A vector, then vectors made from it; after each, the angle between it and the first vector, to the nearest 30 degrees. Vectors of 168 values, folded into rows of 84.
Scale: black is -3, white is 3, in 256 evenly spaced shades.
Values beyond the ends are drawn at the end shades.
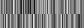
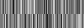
150 degrees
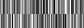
90 degrees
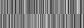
60 degrees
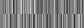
150 degrees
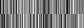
120 degrees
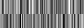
90 degrees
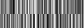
120 degrees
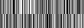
150 degrees
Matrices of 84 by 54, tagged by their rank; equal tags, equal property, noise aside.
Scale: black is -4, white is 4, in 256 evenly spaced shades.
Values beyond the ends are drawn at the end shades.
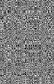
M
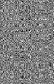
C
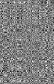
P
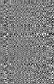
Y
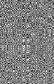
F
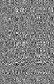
M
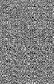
C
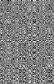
Y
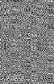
C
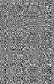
M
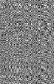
P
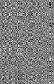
Y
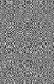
Y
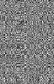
Y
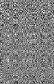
M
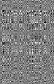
Y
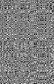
M
